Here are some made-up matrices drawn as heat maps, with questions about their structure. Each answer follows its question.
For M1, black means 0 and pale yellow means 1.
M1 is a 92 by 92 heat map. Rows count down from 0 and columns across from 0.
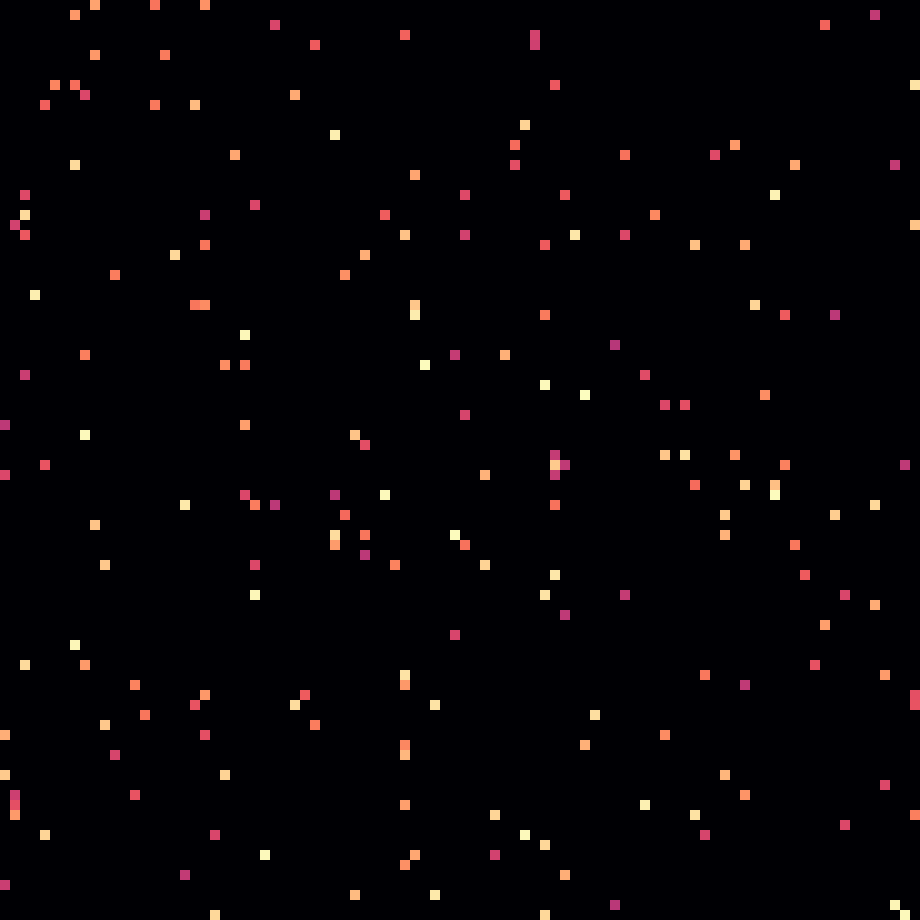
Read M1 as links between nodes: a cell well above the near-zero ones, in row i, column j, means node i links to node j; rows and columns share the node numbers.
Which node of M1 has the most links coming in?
node 40
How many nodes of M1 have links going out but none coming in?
9
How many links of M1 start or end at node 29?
3
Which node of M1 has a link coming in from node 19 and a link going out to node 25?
node 56
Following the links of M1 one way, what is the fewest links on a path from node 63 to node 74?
3
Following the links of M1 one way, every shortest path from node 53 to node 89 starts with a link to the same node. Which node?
node 36
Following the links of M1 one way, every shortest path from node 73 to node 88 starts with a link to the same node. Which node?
node 0
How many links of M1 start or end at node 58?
2
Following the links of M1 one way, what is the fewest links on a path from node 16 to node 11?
5
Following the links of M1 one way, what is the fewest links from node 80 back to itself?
8
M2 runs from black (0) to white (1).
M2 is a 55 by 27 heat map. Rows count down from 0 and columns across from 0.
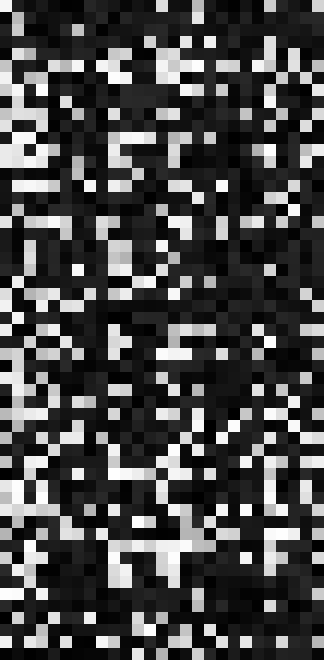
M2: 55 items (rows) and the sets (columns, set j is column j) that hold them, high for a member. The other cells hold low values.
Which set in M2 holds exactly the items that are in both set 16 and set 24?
19
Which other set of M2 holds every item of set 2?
9
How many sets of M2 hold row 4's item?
8
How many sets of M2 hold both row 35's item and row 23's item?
1
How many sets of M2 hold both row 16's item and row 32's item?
2
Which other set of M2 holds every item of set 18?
15
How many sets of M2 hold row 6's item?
9
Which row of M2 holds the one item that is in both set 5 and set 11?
43
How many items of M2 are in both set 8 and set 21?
2
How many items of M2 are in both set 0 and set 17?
1
